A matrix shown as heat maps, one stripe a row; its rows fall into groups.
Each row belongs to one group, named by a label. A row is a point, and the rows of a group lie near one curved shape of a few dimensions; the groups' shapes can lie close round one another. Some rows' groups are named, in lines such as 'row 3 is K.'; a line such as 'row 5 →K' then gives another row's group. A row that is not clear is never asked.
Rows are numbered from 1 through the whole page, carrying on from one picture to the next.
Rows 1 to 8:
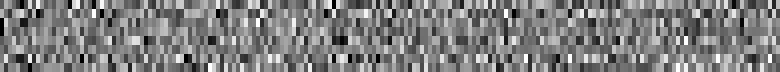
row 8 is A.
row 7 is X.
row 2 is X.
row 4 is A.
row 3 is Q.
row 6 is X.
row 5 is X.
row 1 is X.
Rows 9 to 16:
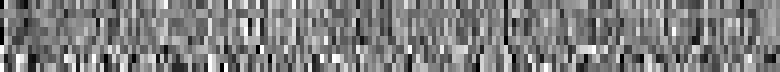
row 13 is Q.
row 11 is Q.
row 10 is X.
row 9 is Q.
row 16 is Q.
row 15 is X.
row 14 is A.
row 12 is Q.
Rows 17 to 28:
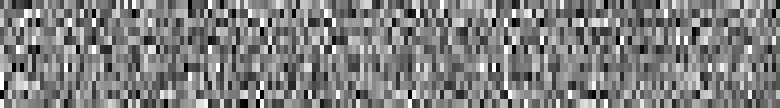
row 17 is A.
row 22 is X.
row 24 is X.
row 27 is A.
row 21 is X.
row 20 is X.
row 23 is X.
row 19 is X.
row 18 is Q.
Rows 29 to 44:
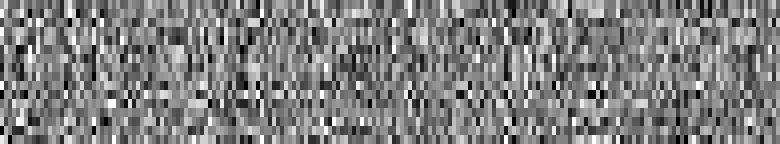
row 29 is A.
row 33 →Q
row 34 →X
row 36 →Q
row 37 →X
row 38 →A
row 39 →A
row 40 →A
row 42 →X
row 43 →Q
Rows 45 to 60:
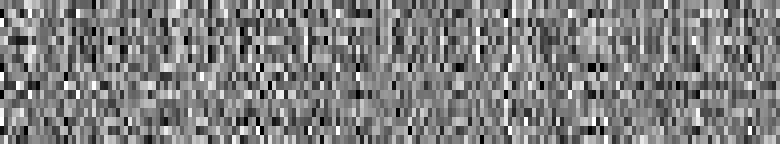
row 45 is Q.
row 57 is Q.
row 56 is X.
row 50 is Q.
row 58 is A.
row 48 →Q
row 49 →X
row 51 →Q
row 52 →A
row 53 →A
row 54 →X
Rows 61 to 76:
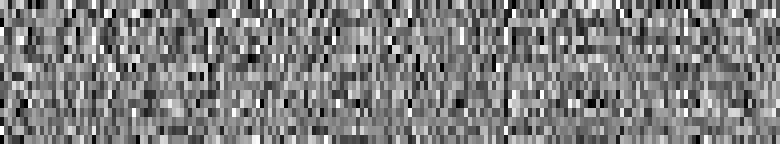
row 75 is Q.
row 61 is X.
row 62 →X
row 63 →Q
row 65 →X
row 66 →Q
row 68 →A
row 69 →Q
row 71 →X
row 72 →A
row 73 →X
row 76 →Q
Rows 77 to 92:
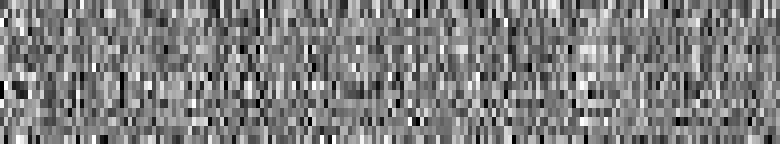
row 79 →Q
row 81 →X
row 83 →X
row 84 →Q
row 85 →Q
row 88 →Q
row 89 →X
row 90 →A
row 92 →X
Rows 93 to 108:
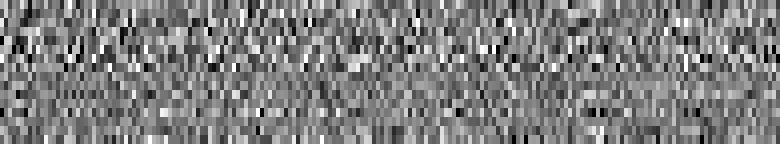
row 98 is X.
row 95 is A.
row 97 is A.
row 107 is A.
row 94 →Q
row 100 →X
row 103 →X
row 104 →X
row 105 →A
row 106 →X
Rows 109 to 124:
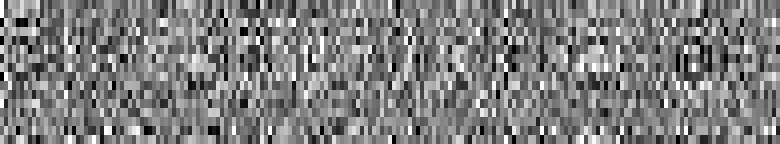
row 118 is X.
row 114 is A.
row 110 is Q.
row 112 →Q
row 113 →A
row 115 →A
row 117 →Q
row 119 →X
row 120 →Q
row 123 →X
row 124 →X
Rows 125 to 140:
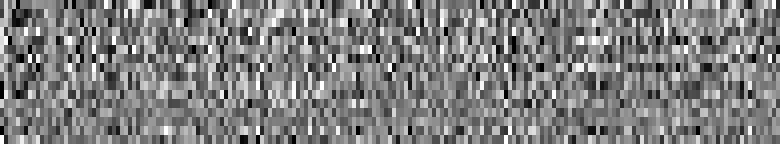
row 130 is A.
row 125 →X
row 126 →A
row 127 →X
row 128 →Q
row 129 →X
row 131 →X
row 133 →Q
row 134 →A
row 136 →Q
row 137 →X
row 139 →A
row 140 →Q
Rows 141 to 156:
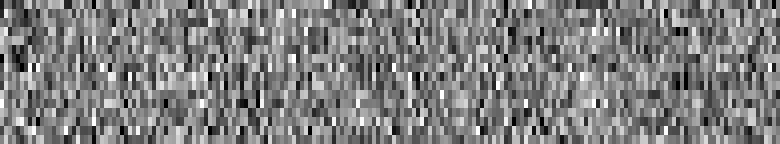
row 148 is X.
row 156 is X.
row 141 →Q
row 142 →Q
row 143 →A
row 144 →X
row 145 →Q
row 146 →X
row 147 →Q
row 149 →A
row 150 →A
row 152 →A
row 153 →Q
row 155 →Q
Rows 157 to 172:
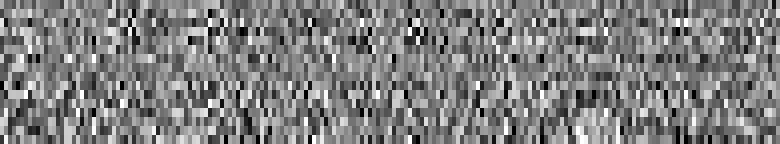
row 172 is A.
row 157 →X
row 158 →A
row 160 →A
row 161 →Q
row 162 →A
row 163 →X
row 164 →X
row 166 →Q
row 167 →X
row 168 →Q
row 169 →X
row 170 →X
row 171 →X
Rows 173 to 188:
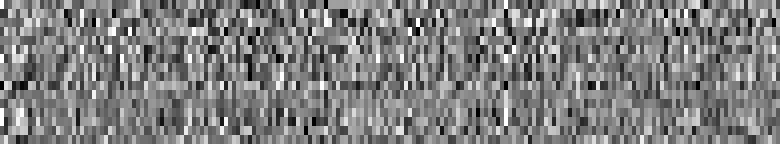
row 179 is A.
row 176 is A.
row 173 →Q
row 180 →Q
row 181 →Q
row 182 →A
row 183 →X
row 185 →A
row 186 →Q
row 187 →X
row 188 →X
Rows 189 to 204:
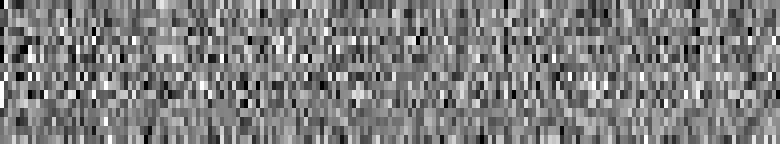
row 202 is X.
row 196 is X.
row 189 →Q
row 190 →X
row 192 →Q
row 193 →Q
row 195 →Q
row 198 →A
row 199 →A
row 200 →Q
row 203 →X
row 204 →X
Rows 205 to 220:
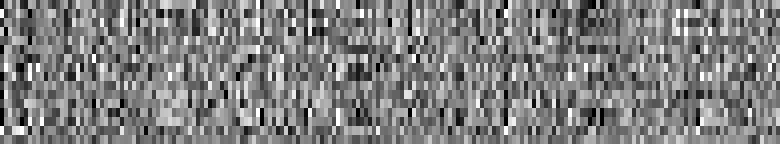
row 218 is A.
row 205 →A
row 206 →A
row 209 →X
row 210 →Q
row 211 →Q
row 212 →X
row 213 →A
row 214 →A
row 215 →A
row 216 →Q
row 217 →A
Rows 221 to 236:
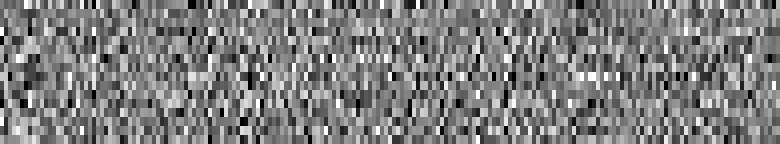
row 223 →X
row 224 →A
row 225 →Q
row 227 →X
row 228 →Q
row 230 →Q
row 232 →A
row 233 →Q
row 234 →Q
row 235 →X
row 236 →Q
